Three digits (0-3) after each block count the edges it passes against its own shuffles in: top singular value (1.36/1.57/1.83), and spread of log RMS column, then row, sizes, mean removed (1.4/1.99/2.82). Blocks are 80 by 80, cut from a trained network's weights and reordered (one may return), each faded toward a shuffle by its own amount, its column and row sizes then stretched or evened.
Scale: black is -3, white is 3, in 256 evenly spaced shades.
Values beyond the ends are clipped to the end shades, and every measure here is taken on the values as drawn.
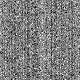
2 0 1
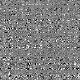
0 2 3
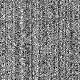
3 0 0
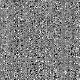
0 2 2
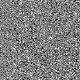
0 2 1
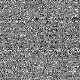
1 0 2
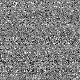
1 0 2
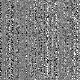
1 3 0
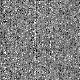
0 2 0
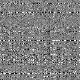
2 0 3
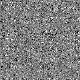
0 1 1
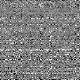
2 2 3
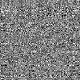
2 0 2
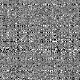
2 1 3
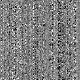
2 3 0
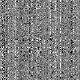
3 3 2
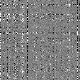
2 3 2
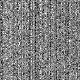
3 2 0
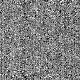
0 0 1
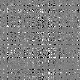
1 3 3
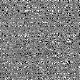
0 2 3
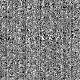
2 0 2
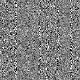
1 3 0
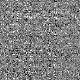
1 2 1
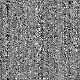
1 2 1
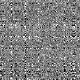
2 2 2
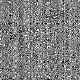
2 1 2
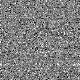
0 1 1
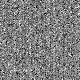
0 0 0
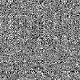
2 1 2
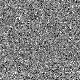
0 0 0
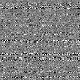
3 1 3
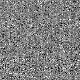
0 0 2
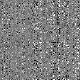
0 3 2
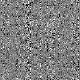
1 3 1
